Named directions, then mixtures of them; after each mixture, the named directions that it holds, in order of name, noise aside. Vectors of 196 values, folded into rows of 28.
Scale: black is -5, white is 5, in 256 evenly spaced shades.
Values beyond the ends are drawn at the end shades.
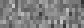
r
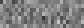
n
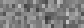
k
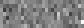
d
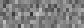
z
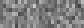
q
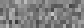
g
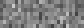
q, r.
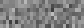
g.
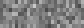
q.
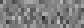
n.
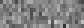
n, r.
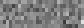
d, g, k.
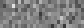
q, r.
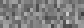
d, k, z.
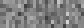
k, q.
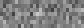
z.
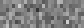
g, k.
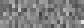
d, q, r.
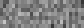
r, z.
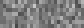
q.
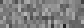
k, n, r.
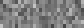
n, q.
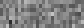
g, n, r.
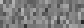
d, n.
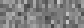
k, q.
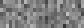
k, n, q.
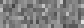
d, k, n.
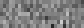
k, r, z.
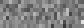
d, k, r.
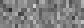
d, q.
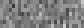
r.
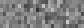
k.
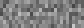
g, r, z.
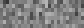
k, r, z.
